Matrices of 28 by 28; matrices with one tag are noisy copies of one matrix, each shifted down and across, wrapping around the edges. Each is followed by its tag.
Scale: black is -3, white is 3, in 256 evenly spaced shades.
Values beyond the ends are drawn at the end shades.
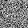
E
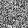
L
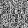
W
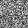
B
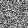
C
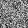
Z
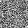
C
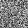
Z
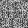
W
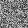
C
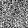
B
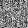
W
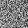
E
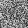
Z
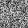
Z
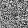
C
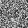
L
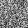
Z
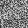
B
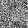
B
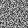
E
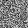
C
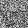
B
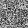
B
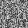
W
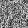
W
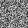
E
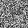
L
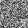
L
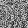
W
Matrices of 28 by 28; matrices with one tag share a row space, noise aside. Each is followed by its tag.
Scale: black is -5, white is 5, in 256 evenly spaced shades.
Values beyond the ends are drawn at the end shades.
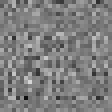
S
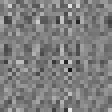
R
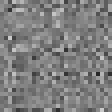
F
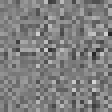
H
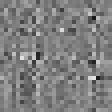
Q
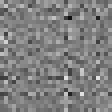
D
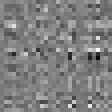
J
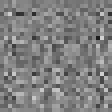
F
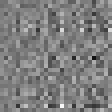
H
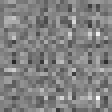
J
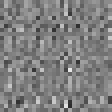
R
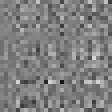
H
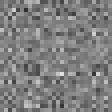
S
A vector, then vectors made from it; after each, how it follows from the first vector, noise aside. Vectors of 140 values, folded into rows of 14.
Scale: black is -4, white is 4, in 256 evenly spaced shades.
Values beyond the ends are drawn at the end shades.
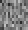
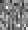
reversed, negated.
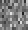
wrapped around, negated.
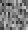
copied.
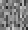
reversed.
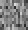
reversed.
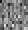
copied.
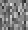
wrapped around, negated.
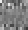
negated, partly zeroed.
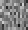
reversed.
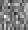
wrapped around, negated.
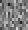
copied.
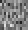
copied.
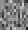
reversed.
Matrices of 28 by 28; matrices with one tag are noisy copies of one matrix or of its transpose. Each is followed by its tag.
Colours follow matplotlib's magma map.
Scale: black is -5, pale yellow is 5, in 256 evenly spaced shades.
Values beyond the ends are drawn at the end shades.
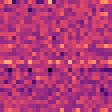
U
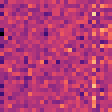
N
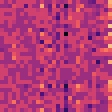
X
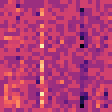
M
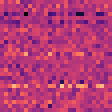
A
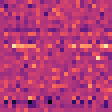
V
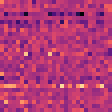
A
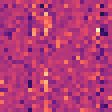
V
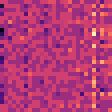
N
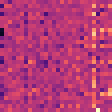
N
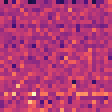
N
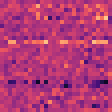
M
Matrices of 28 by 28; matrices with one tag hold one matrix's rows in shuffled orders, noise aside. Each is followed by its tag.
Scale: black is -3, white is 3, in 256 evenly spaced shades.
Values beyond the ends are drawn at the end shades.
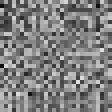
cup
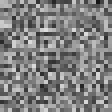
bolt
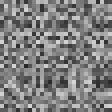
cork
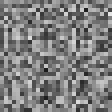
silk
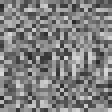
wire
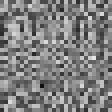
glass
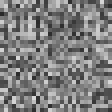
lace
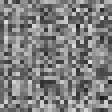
silk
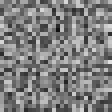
wire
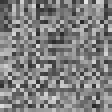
bolt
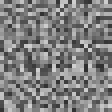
wire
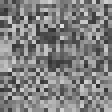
bolt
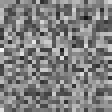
wire
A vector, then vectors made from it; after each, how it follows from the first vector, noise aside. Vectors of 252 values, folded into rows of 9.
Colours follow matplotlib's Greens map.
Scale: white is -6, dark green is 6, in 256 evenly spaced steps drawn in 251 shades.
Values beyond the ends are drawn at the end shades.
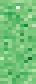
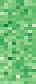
reversed.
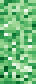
reversed, negated, scaled up.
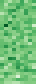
reversed.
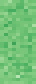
reversed, shrunk.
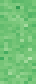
negated, shrunk.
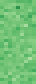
negated, shrunk.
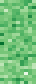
wrapped around.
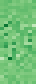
reversed, partly zeroed.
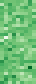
wrapped around, negated.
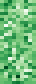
reversed, negated, scaled up.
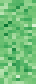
reversed.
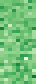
wrapped around.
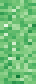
reversed, negated.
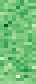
reversed.
